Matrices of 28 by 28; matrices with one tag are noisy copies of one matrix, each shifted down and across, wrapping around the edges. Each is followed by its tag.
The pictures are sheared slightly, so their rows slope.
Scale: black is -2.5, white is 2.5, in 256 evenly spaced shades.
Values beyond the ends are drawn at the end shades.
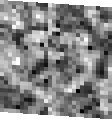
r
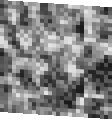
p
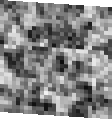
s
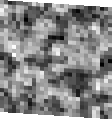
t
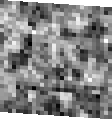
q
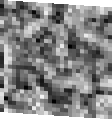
r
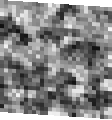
t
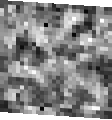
t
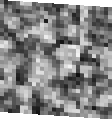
r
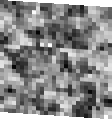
s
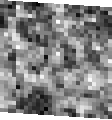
p
